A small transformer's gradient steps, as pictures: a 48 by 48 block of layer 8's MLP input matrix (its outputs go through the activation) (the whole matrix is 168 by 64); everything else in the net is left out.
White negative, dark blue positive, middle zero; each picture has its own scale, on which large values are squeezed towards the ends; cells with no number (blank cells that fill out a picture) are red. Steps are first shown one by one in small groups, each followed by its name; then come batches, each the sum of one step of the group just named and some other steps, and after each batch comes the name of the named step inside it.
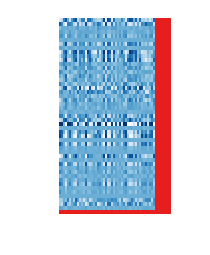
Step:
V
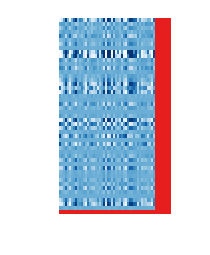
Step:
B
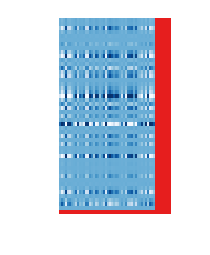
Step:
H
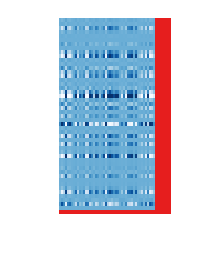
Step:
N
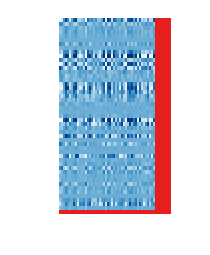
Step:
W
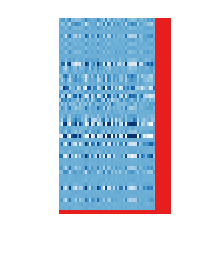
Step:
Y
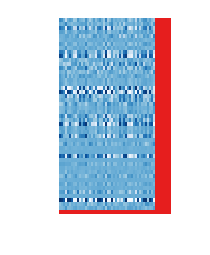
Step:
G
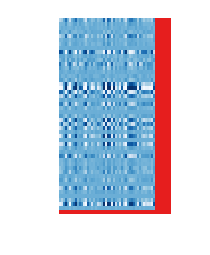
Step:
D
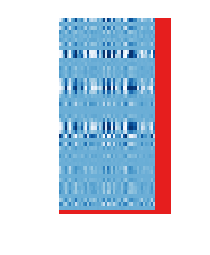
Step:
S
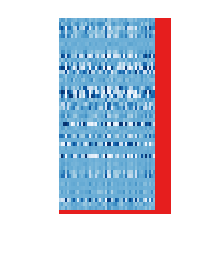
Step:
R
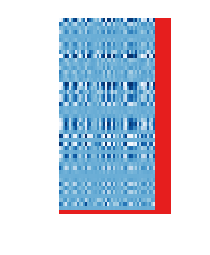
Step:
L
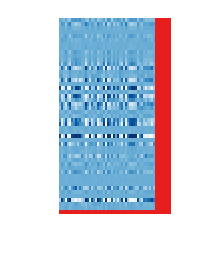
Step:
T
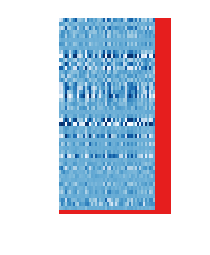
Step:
W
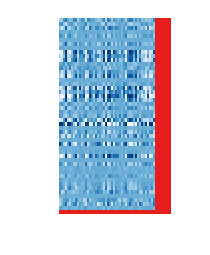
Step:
V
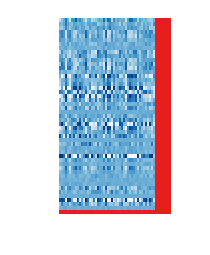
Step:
G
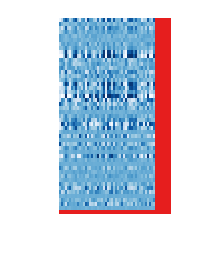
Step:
L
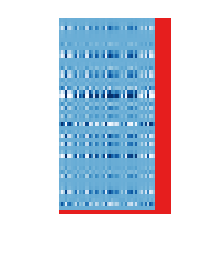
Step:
N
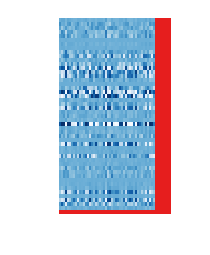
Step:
R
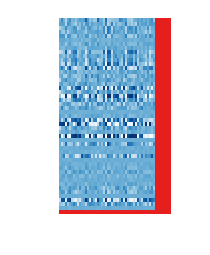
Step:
T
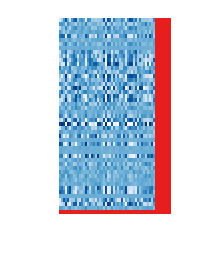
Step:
V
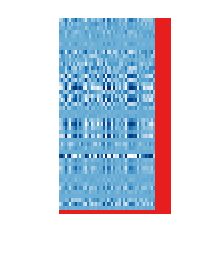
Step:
D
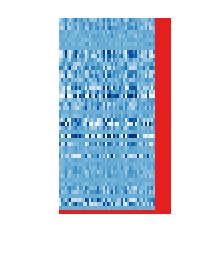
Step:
T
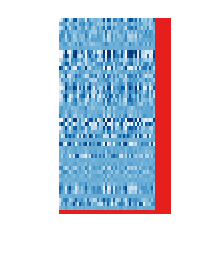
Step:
W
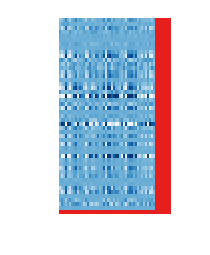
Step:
H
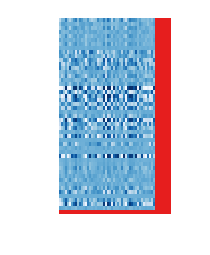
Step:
D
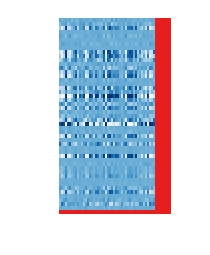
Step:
H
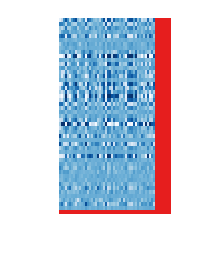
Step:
L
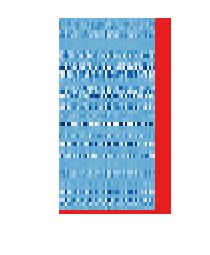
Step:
R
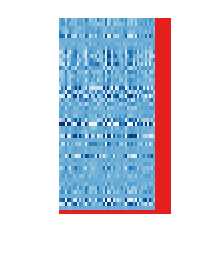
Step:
G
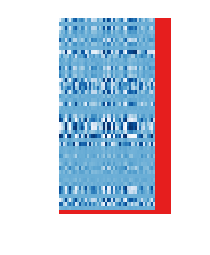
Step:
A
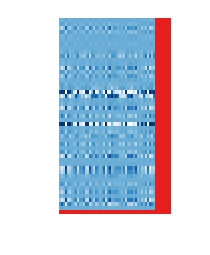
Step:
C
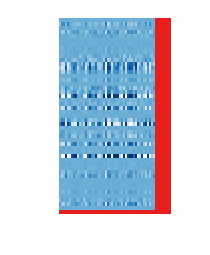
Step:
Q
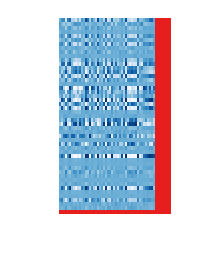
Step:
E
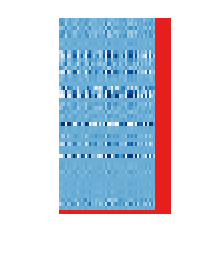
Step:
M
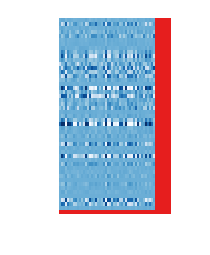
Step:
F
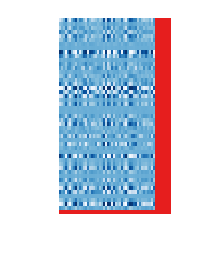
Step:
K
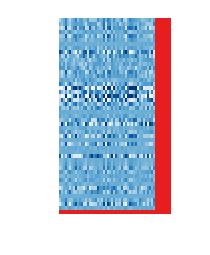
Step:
K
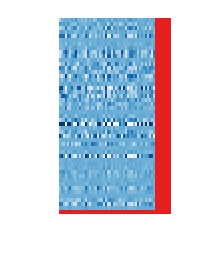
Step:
F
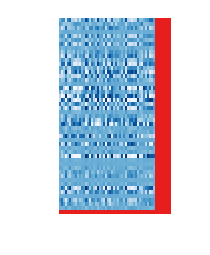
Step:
E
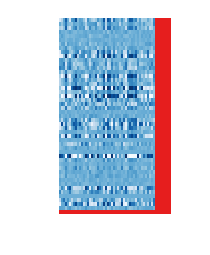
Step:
K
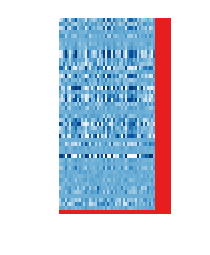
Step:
K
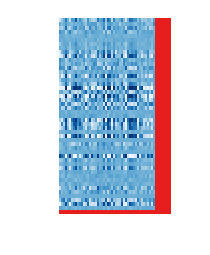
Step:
K
